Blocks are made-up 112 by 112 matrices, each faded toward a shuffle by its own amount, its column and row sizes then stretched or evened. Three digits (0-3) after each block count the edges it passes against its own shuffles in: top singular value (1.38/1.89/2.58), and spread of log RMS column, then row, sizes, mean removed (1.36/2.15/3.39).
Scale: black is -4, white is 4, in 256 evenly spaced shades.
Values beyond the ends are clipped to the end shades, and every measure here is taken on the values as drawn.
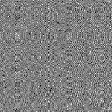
3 2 0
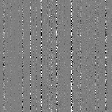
3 3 0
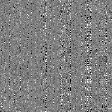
2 3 0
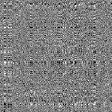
3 2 2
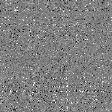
0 1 2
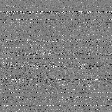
1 1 3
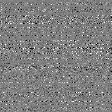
0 1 3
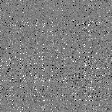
0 2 2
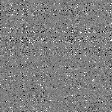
1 2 2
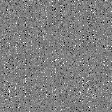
0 2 1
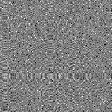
3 1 0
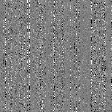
1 3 0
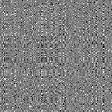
3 2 0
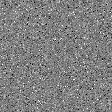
1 0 0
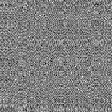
3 0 0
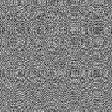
3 0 1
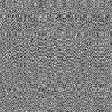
3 0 2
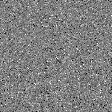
1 0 1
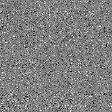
0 1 2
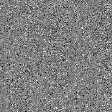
1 2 0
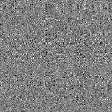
2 1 2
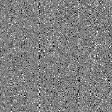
2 2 0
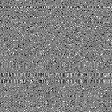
3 0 2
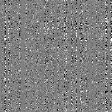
1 3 2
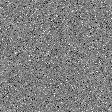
0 0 0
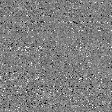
1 1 2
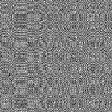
3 1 1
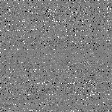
0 1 2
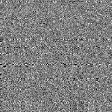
2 1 2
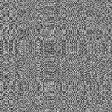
3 2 1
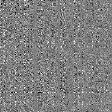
1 3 2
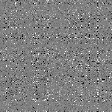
2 2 2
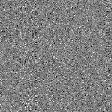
2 1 0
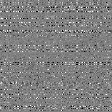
3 1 3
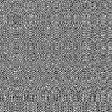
3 0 2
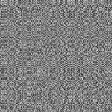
3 2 2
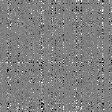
2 3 2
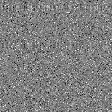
2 0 0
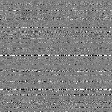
3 0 3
